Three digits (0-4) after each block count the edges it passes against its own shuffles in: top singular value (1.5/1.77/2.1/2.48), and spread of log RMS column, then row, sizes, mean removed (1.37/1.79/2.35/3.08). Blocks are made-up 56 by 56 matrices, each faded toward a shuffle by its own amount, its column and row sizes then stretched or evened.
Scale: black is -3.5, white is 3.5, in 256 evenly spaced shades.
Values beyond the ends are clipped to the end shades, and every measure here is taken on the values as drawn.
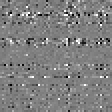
2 1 4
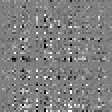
1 4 4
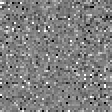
0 1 2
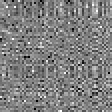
4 1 0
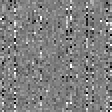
1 4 0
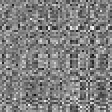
4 2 3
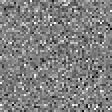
1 0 1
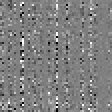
1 4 2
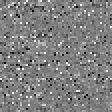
0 0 2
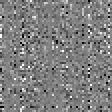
0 4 2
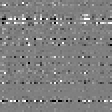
3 1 4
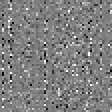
1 3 0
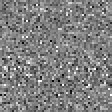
1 0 1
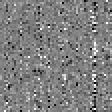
2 3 0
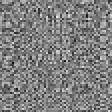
3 0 0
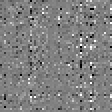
1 3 2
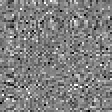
3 0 1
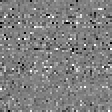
0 1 3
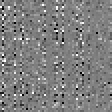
3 4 1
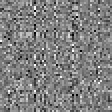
3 3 0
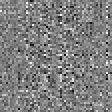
3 3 1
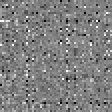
1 3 2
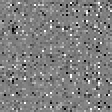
0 2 3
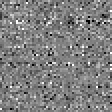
1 1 3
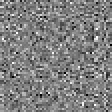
3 1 2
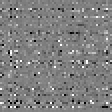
2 2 4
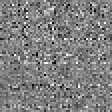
0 2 3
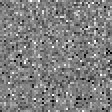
1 0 0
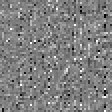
0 3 0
